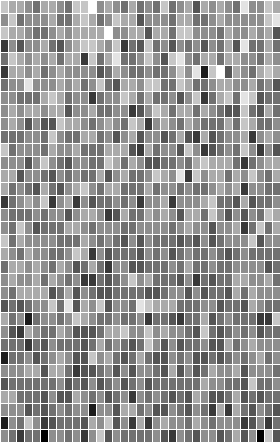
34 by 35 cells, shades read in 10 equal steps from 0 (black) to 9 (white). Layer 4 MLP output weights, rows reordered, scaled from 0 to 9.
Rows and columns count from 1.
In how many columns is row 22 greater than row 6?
10
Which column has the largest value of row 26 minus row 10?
19
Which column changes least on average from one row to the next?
2
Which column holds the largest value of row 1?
12
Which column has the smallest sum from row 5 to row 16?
18
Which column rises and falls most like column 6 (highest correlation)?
11
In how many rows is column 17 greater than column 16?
11
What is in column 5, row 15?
3
